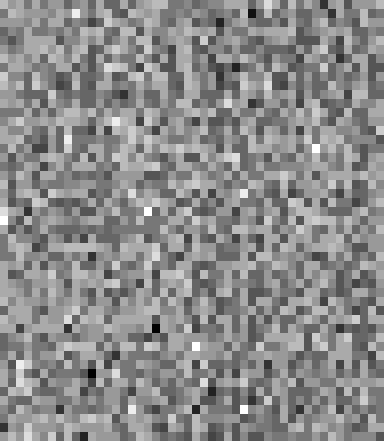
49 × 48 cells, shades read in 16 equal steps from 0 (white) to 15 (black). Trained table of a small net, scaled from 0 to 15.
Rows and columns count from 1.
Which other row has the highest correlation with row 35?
28
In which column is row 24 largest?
4
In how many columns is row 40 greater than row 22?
23
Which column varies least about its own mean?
13
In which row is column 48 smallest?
15
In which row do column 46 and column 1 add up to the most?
48
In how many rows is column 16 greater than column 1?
26
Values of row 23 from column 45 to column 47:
11 9 6
